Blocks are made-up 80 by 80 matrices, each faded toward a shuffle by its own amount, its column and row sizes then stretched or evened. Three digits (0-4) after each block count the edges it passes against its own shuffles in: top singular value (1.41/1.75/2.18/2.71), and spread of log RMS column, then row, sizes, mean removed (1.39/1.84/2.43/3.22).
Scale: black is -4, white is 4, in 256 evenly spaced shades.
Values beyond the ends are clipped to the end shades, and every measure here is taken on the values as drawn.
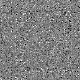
0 2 1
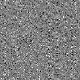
2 2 0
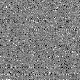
2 0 2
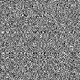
3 0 2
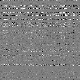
3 1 4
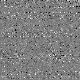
0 0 3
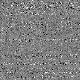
1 0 3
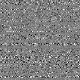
2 0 4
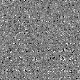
1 1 2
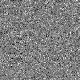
2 0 0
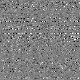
1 0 3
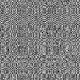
4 3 0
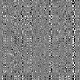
4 4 2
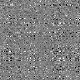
2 2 3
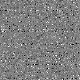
0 1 3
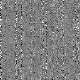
0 4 0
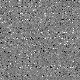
1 0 2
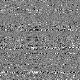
2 0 4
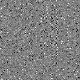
2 2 0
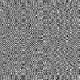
4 3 1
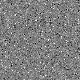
0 1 0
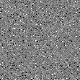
1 1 2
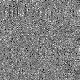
2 0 0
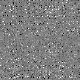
1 1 3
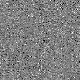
2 1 0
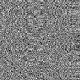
3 1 0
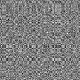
4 2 2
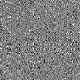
3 2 1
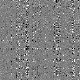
2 4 2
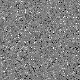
0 2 1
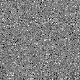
2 0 1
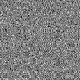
3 0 0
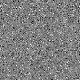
2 0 0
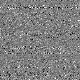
0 0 3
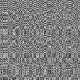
4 3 1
